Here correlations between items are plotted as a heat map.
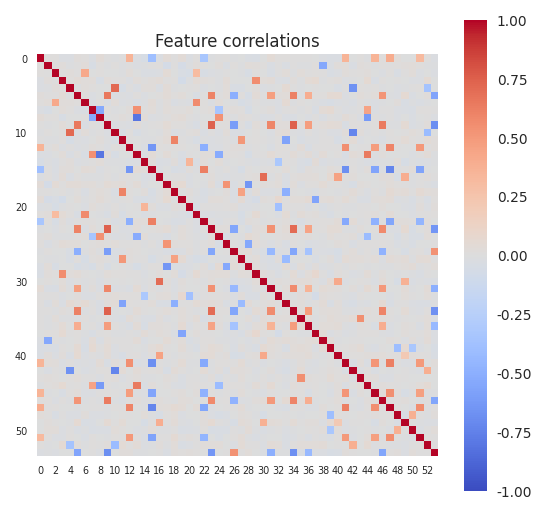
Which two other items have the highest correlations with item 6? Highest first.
21, 2
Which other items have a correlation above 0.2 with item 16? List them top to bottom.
30, 40, 49
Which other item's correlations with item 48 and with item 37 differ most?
19
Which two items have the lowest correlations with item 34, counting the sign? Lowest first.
53, 26
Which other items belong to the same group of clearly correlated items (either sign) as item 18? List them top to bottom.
11, 27, 33
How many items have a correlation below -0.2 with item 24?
3
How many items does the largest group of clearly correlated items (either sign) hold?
9
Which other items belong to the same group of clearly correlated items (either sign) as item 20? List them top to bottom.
14, 32
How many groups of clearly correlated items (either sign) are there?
14
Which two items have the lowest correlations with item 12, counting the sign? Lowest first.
15, 22
